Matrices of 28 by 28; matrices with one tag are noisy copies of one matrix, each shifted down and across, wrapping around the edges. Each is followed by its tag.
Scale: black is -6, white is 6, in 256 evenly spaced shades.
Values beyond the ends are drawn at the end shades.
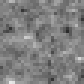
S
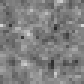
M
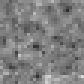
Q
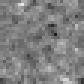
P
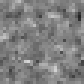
M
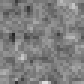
M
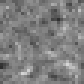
P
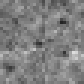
Q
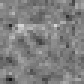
Q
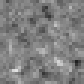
P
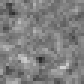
P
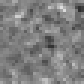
P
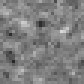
P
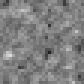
S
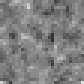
M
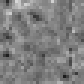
Q
